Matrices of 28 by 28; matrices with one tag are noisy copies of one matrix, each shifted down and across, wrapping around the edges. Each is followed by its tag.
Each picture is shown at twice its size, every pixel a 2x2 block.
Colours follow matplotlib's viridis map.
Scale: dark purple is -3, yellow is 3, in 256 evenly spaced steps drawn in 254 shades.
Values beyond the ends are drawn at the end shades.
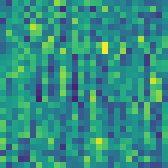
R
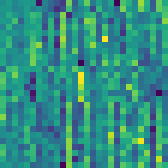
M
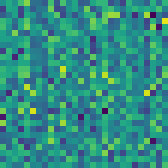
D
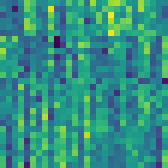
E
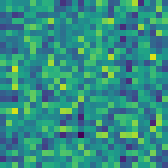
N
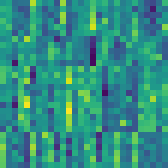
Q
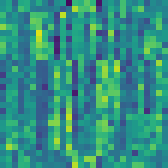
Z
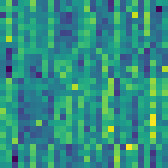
Q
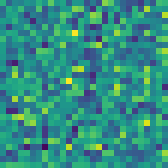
N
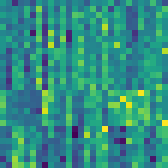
E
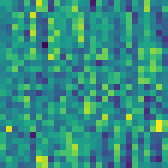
R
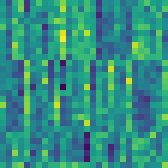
Q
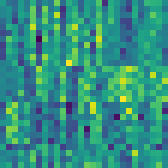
E
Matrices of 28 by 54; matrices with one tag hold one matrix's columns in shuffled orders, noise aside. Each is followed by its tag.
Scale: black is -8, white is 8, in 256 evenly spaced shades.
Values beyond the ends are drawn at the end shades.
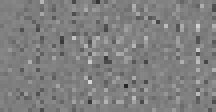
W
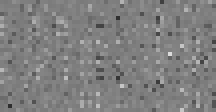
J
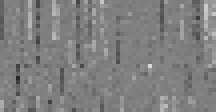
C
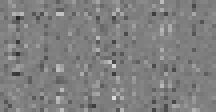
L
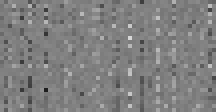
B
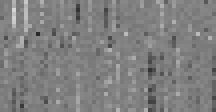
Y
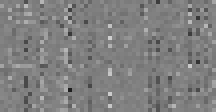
B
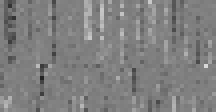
C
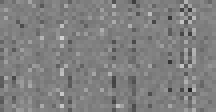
B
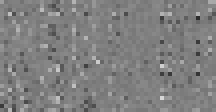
L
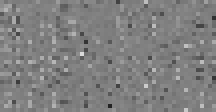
J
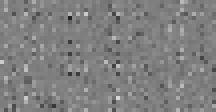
L
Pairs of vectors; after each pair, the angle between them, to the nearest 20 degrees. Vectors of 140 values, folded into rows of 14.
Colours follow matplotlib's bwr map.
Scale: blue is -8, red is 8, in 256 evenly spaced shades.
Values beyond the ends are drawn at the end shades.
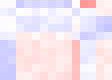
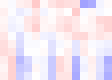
140 degrees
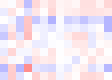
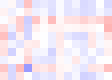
160 degrees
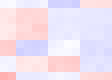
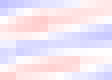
60 degrees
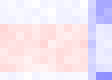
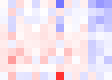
60 degrees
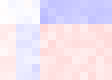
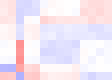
120 degrees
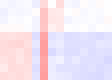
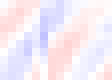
120 degrees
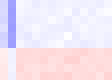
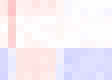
120 degrees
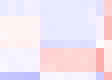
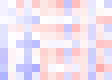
80 degrees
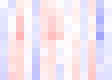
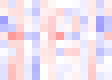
40 degrees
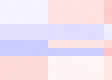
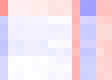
80 degrees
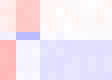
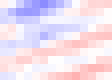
120 degrees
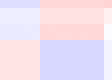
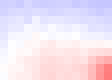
120 degrees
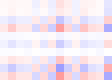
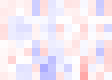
80 degrees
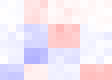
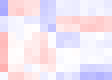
120 degrees
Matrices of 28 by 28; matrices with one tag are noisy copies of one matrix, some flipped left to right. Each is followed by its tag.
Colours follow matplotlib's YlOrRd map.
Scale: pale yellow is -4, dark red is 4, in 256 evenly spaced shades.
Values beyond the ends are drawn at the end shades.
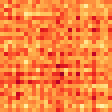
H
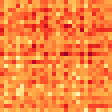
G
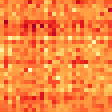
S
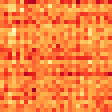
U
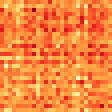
G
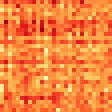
S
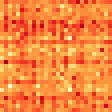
S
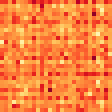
U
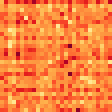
U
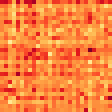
U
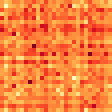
G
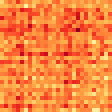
G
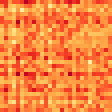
U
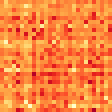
H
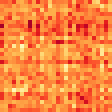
S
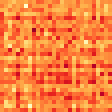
H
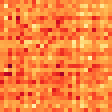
H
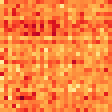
S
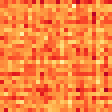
U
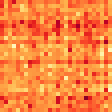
S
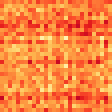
S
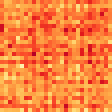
G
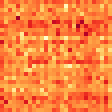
S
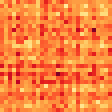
H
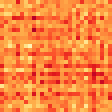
H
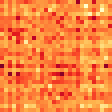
H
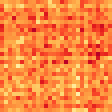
G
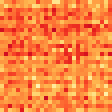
G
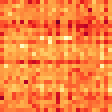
S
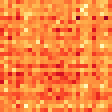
H
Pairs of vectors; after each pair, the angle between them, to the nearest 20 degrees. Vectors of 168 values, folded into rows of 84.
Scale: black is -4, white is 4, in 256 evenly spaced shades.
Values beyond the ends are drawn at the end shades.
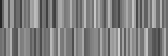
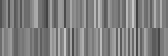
40 degrees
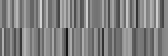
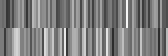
80 degrees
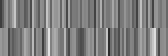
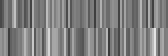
20 degrees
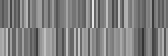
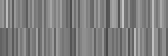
120 degrees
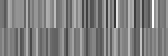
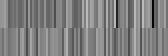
160 degrees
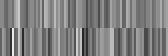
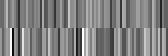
160 degrees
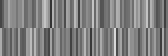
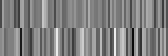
80 degrees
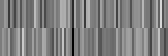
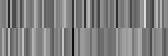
40 degrees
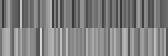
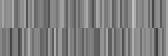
100 degrees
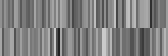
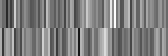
60 degrees
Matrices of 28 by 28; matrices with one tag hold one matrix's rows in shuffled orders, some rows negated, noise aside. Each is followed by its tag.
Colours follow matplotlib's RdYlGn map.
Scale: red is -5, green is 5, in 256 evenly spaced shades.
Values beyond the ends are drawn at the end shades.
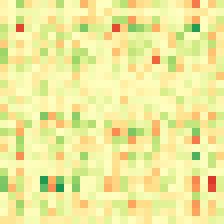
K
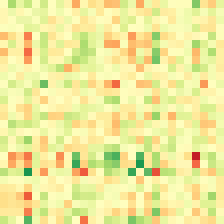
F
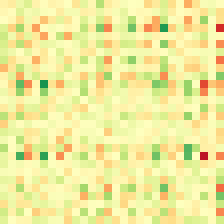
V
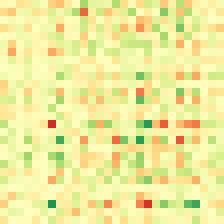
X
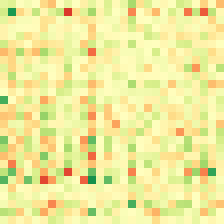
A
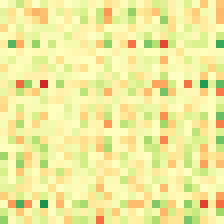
V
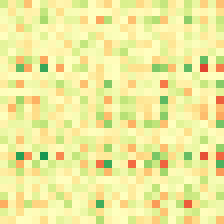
V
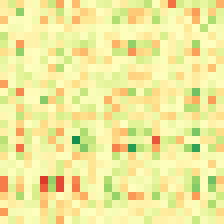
K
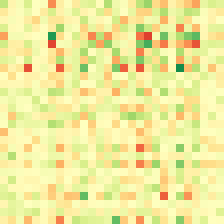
X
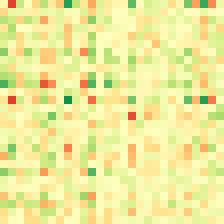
A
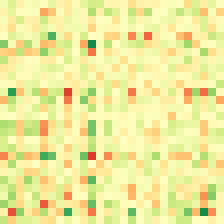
A
